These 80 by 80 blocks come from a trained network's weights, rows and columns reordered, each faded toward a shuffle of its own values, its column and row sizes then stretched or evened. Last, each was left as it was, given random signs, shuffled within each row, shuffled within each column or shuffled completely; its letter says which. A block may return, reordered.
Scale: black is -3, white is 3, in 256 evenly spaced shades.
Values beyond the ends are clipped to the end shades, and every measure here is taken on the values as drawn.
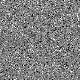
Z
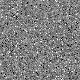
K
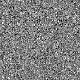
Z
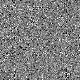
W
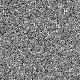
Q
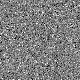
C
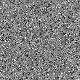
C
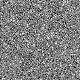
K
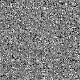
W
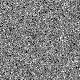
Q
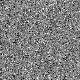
K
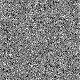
K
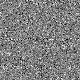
C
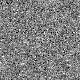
C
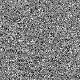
Z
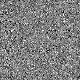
W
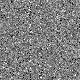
K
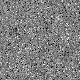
K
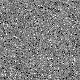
K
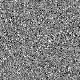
C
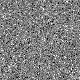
Q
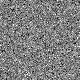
Q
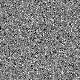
K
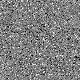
C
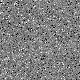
Q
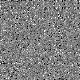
Z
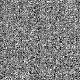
Z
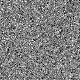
K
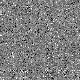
W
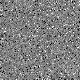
Z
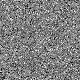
C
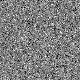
K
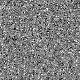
W
